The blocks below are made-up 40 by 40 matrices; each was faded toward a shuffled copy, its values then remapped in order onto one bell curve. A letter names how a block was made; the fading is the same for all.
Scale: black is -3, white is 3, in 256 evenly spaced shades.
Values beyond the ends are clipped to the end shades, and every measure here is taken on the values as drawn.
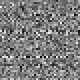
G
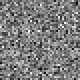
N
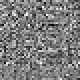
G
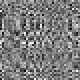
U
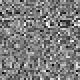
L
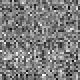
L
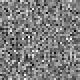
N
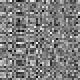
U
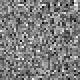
N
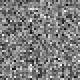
N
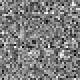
N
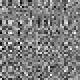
U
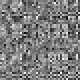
U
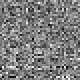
L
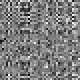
U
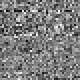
G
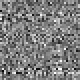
G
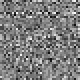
L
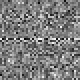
G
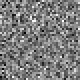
N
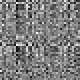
U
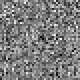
N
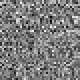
L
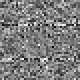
G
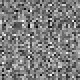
L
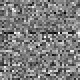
G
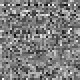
G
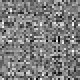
L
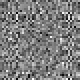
U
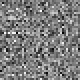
L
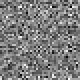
L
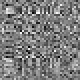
U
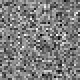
N
